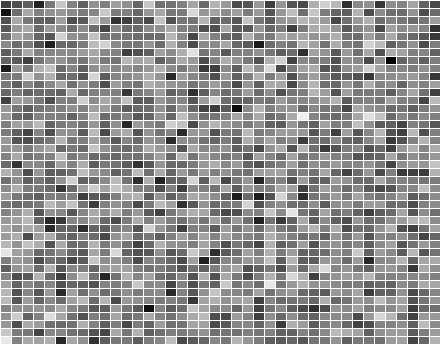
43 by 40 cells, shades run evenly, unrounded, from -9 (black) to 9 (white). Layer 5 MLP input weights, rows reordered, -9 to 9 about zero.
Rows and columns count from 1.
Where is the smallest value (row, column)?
8, 36
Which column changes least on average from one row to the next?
29
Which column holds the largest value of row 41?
39
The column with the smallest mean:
24
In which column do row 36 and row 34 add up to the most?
30
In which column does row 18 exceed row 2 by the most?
1
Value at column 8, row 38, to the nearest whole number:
4
